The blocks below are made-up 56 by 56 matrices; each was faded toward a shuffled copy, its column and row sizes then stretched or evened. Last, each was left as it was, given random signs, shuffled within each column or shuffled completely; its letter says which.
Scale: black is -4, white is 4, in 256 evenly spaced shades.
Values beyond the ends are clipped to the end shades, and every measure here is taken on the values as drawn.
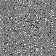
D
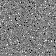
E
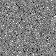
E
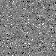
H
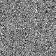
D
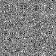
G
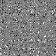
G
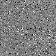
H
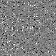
G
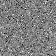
E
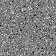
E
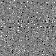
G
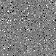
G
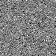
E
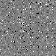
G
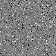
D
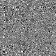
H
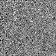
D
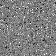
E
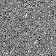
D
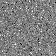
E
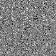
H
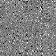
G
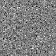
G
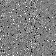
D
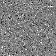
D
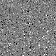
D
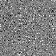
G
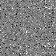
H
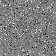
E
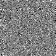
H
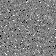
E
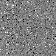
H
